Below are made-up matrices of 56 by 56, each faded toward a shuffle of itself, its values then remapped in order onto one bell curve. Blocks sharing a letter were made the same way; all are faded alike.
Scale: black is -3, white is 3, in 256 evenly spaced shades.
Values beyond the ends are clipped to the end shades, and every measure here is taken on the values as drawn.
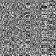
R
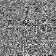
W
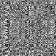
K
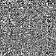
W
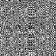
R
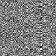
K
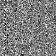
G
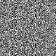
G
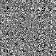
W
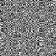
K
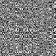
K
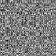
K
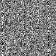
G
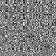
K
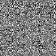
W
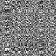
K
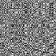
K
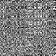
K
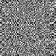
K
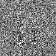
W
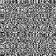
K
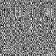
R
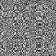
R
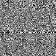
W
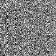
G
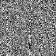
G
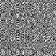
K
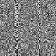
R
